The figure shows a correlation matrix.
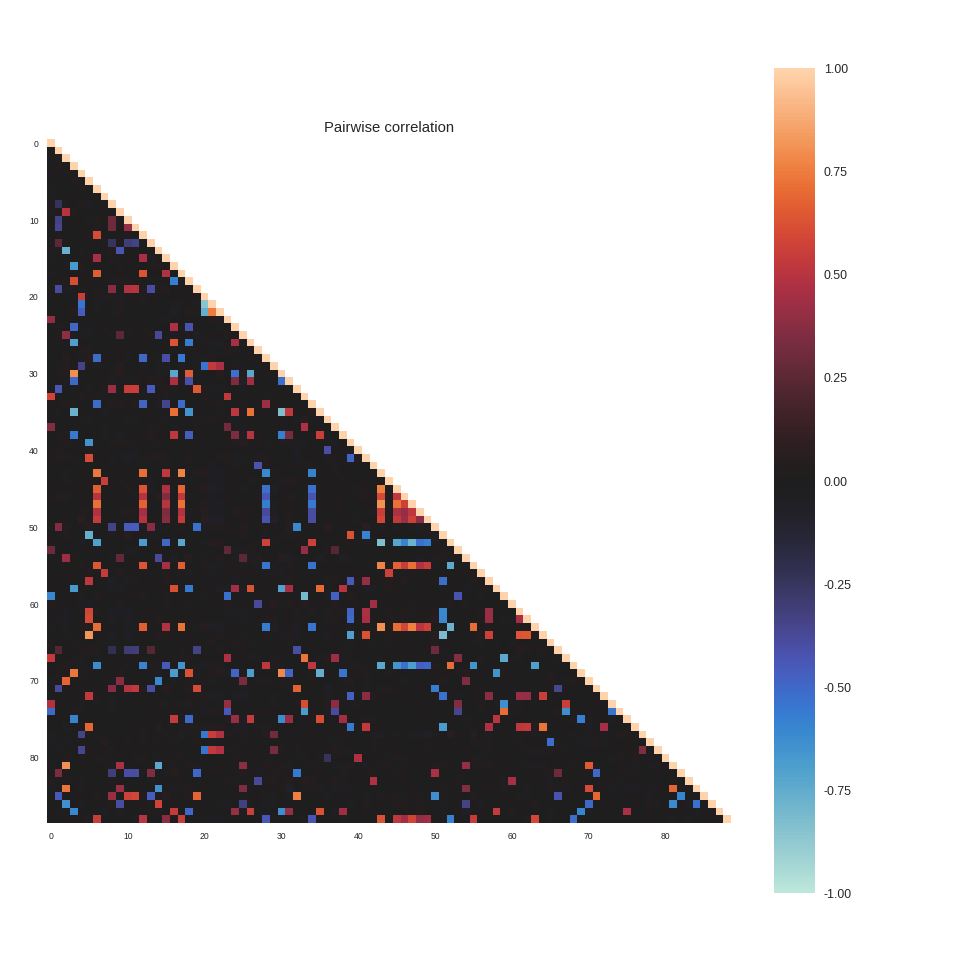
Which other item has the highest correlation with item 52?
68
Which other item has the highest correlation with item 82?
50
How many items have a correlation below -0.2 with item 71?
5
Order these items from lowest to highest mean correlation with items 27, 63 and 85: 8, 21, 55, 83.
83, 21, 8, 55
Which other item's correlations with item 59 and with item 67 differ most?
33
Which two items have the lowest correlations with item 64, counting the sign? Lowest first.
51, 39
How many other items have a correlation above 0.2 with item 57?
7
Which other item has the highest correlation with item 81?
2
